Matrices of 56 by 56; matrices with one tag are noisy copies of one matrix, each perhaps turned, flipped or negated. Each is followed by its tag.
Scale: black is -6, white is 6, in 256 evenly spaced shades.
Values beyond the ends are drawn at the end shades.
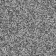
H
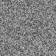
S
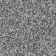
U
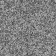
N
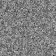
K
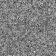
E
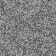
N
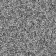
U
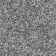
E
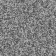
U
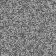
K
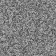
H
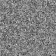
K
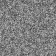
U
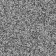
E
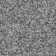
E
